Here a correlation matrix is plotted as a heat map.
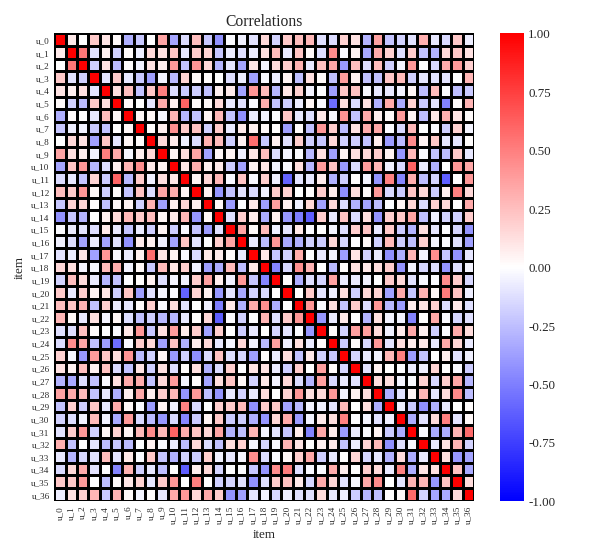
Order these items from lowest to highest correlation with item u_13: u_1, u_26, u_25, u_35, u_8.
u_26, u_25, u_35, u_1, u_8
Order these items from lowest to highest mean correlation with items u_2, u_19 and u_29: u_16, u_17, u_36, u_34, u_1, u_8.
u_17, u_8, u_36, u_16, u_34, u_1
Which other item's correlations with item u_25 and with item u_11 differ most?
u_30
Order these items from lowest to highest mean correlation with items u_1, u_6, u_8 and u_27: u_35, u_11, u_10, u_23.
u_11, u_23, u_35, u_10
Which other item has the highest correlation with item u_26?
u_23
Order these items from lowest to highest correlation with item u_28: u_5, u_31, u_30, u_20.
u_5, u_30, u_31, u_20
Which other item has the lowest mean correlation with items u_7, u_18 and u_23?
u_13
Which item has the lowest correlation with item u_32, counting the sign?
u_29
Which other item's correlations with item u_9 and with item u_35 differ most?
u_4
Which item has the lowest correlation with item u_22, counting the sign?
u_14
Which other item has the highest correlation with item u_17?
u_8
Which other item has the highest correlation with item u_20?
u_34
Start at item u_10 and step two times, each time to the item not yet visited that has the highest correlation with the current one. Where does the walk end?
u_36
